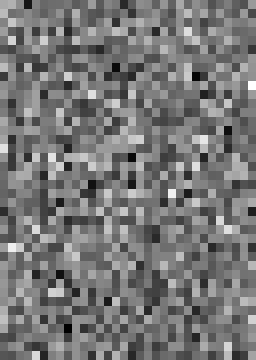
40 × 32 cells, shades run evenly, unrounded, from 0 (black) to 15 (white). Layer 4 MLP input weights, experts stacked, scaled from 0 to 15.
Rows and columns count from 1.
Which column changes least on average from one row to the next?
31
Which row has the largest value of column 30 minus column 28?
18
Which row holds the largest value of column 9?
9
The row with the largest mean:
5
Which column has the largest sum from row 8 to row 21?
1
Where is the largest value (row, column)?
10, 32
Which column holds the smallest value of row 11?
26
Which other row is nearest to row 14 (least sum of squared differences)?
7
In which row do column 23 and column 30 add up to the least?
40
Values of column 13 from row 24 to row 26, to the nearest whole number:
11 4 6
